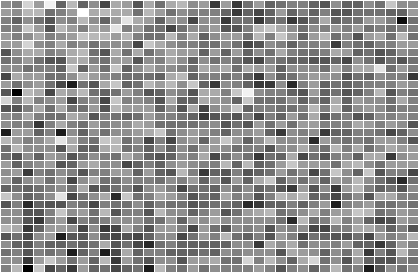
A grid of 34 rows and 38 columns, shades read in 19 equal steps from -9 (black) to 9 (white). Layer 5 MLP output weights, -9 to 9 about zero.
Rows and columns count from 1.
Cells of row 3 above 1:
9
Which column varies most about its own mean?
3
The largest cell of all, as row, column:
2, 8
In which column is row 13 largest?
1
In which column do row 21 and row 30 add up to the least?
6
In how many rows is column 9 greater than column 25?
17
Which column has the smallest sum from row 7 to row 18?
32
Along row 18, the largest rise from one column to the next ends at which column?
30
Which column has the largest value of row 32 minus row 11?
27
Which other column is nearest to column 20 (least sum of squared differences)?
13
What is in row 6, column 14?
5
